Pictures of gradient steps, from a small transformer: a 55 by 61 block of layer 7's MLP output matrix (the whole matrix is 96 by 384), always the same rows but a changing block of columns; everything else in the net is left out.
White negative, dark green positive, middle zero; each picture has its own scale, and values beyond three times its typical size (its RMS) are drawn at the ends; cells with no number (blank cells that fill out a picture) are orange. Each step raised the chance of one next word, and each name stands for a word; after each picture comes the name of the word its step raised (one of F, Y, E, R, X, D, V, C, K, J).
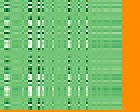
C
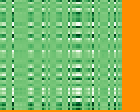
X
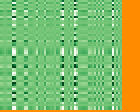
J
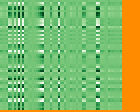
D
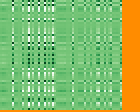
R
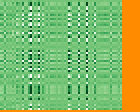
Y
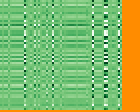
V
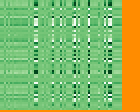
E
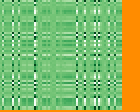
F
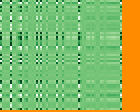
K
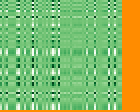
J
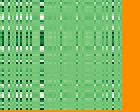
K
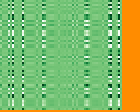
V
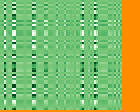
V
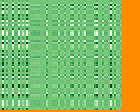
V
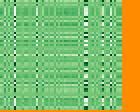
F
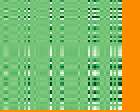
J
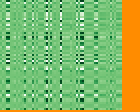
K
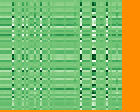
D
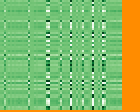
F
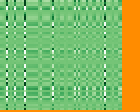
X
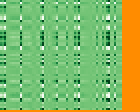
K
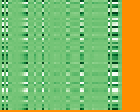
R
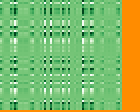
C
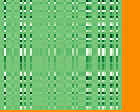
J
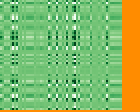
K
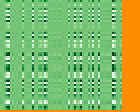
F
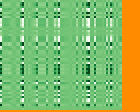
E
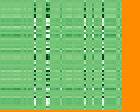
D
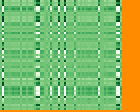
X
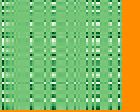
F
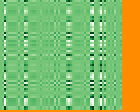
F
